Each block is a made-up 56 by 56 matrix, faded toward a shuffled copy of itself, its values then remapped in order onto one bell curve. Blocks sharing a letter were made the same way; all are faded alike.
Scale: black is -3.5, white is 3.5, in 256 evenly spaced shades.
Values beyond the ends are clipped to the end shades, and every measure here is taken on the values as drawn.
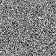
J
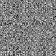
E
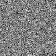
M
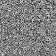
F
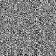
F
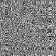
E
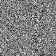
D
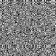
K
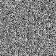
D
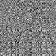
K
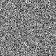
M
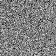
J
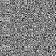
K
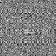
K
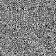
F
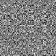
K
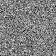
J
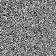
D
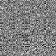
E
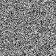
D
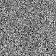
D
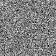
D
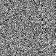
D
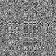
E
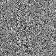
D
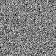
M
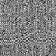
E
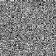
F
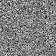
M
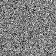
J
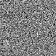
M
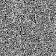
D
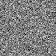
M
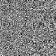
F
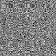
E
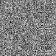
F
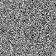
D
